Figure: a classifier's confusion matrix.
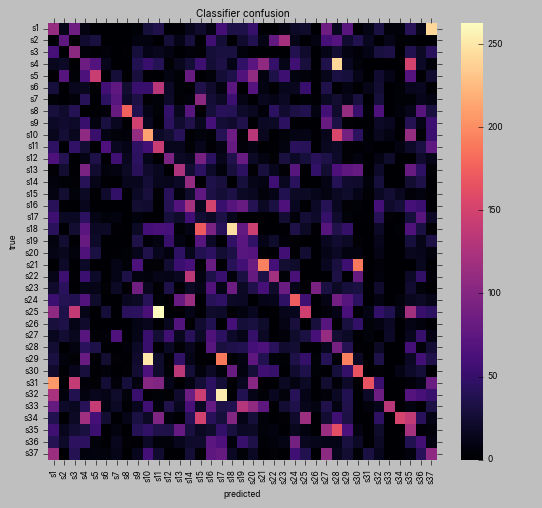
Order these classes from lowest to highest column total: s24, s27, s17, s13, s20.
s13, s24, s27, s17, s20
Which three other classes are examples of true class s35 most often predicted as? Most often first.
s28, s27, s13
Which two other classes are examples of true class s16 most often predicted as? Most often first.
s14, s19
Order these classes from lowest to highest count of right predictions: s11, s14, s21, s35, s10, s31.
s14, s35, s11, s31, s21, s10
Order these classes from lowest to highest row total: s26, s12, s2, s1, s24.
s26, s2, s12, s1, s24
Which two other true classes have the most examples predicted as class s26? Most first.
s23, s27
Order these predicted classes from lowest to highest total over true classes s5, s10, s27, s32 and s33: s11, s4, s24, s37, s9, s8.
s8, s11, s24, s37, s9, s4
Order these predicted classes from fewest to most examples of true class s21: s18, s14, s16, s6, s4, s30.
s6, s4, s18, s14, s16, s30
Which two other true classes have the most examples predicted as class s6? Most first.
s11, s7
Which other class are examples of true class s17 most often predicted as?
s36
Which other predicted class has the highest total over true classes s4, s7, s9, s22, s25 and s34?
s35
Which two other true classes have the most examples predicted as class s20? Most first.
s18, s10
